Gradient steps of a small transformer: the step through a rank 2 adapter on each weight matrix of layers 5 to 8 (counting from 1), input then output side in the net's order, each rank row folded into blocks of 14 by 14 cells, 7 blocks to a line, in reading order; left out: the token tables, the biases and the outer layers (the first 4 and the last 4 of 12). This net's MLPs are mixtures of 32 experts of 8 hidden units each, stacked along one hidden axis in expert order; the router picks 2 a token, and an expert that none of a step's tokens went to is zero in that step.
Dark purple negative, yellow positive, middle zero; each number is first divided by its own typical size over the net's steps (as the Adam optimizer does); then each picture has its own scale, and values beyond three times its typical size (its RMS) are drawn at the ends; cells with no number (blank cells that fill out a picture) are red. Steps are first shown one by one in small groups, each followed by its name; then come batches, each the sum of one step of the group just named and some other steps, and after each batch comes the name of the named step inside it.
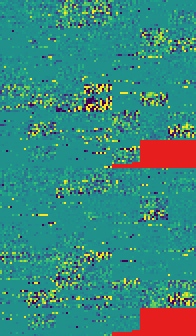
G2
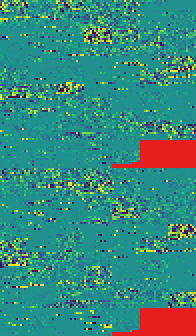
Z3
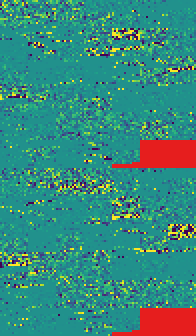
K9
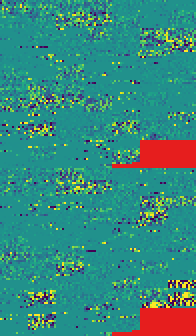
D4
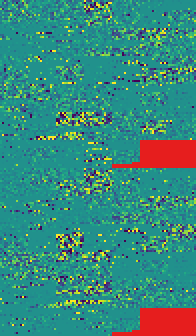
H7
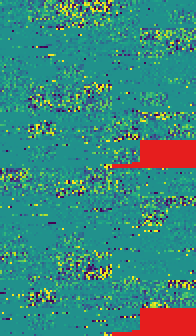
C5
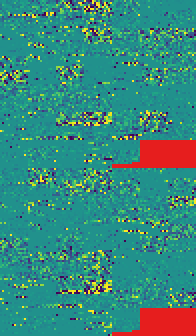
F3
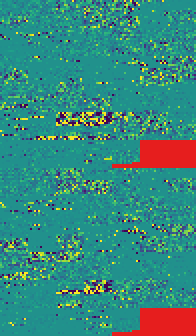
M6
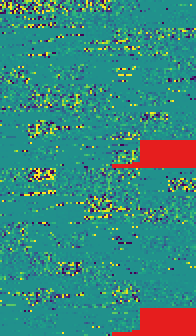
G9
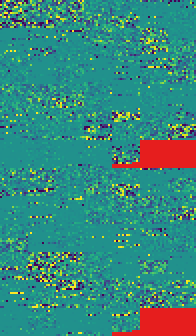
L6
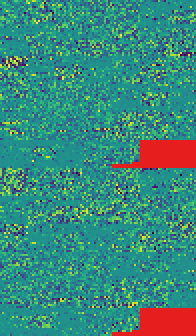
K9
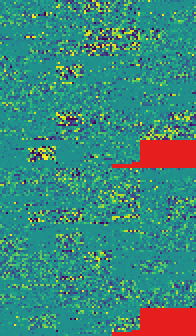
F3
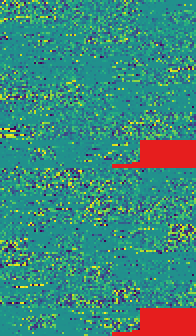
Z3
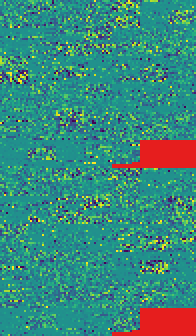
H7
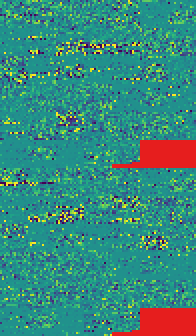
C5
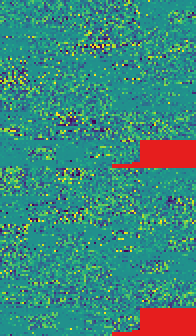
Z3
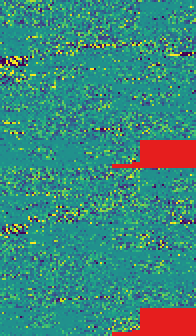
G9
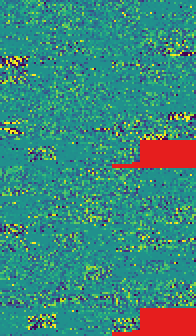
H7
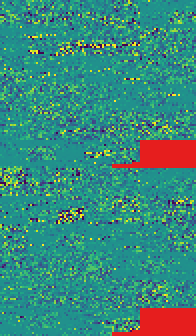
Z3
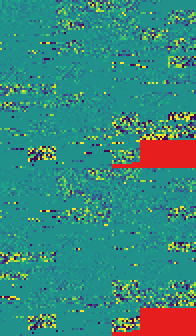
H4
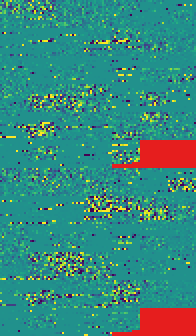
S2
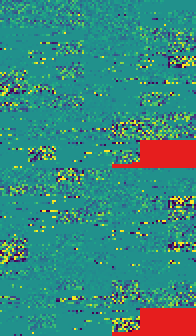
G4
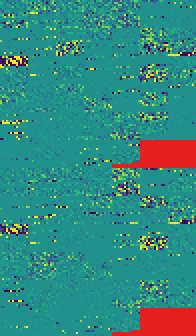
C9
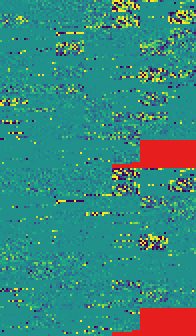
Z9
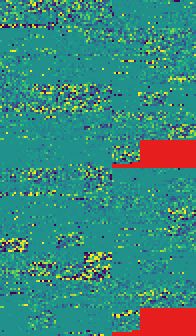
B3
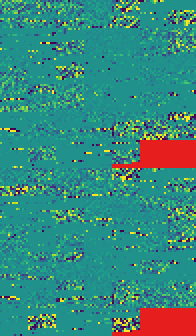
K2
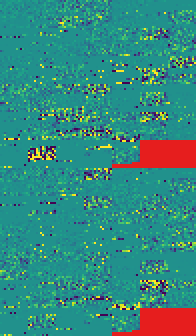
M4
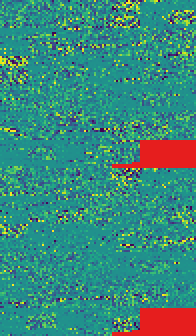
K2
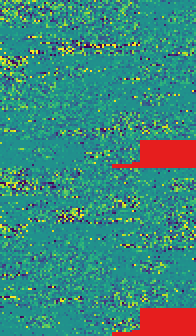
K2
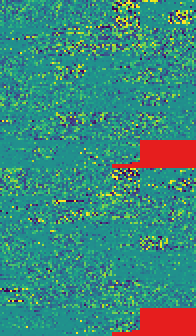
Z9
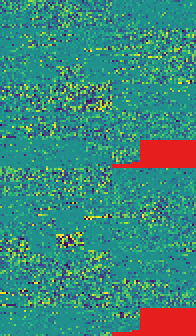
B3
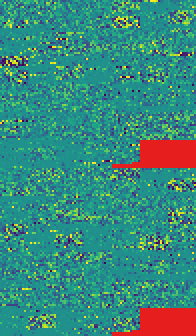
K2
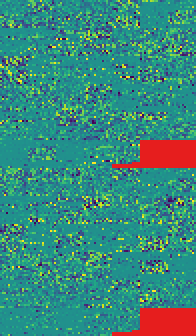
B3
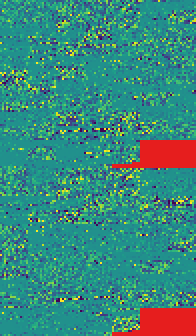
G4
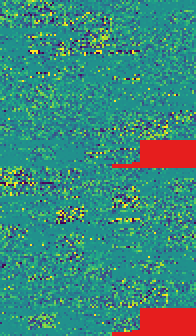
K2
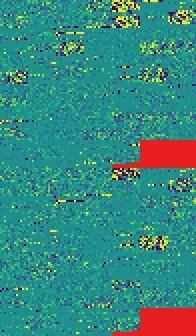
Z9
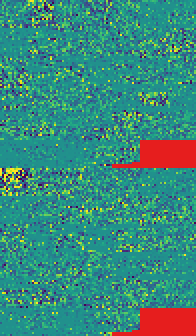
B3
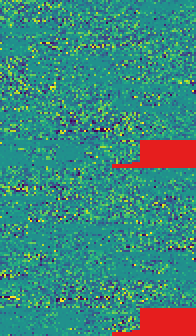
K2
